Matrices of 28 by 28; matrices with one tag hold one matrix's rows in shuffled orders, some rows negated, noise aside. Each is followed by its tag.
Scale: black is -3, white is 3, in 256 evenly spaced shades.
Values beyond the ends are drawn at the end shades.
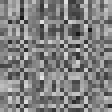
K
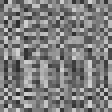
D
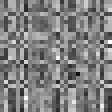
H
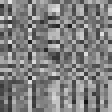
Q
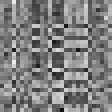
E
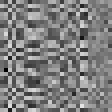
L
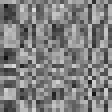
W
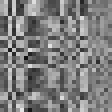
L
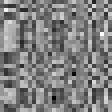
W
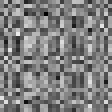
D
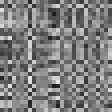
Q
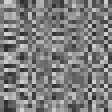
W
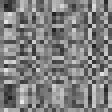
W
